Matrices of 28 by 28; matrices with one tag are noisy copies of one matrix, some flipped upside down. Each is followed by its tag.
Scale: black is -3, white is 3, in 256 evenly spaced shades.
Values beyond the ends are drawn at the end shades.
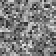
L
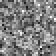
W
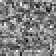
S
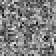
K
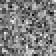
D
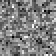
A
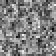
A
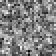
W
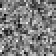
L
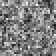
K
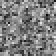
K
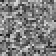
S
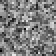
L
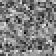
S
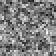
S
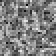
A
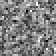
K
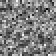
S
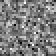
A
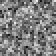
W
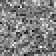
S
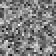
W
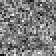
S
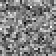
S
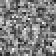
A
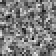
W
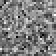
D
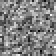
K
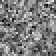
L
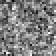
D
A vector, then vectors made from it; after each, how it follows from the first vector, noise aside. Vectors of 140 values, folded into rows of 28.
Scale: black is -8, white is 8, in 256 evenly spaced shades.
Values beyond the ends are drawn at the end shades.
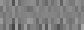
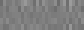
reversed, negated, shrunk.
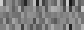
reversed, scaled up.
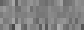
sign-scrambled.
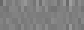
reversed, negated, shrunk.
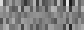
reversed, scaled up.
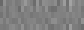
reversed, negated, shrunk.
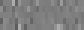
negated, partly zeroed.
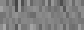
wrapped around.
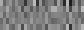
reversed, scaled up.
